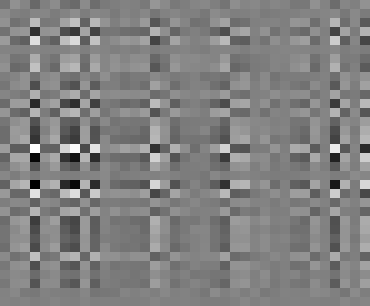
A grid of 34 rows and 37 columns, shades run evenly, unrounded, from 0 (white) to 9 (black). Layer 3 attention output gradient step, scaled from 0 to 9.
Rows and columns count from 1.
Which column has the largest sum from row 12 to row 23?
4
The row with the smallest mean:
17
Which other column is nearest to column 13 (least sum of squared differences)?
22
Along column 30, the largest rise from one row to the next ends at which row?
18
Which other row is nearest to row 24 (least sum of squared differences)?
7
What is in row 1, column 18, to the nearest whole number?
5
